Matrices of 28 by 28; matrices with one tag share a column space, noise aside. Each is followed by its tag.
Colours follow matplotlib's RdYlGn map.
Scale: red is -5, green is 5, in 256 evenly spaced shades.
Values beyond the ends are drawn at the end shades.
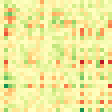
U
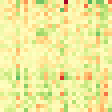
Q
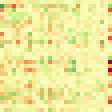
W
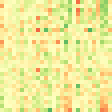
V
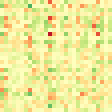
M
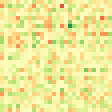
M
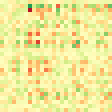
W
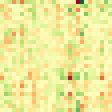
Q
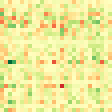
U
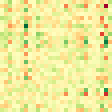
M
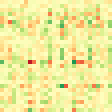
U
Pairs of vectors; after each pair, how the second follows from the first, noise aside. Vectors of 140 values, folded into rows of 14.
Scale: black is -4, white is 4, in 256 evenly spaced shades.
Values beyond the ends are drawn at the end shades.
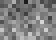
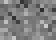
reversed, negated, partly zeroed.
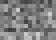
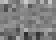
negated, partly zeroed.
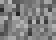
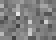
negated, partly zeroed.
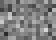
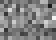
reversed.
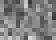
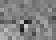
wrapped around, negated, partly zeroed.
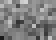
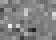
wrapped around, negated, partly zeroed.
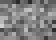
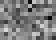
wrapped around.
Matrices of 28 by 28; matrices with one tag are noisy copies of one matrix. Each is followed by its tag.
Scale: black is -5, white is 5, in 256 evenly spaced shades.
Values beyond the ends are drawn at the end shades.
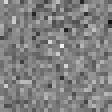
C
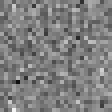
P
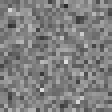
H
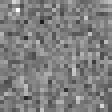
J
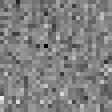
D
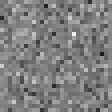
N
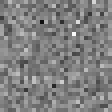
N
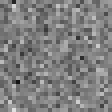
P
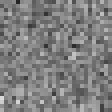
D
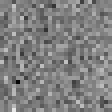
P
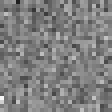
D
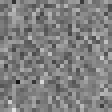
P
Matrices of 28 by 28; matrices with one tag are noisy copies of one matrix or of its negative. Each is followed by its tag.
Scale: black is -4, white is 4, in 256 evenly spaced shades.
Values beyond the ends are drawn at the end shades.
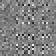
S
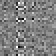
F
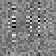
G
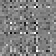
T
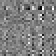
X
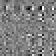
X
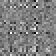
T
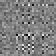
S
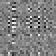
G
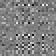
S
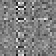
F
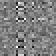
F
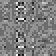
F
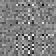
S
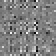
T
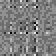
T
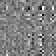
X
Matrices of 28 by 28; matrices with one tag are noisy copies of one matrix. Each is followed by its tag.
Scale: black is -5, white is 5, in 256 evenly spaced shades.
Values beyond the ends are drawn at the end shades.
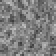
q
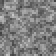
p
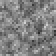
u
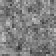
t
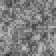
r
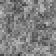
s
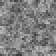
s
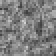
u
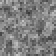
u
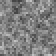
s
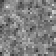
p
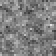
u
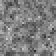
r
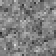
u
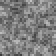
s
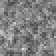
r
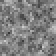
q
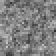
r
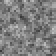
q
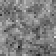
t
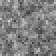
u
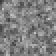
p
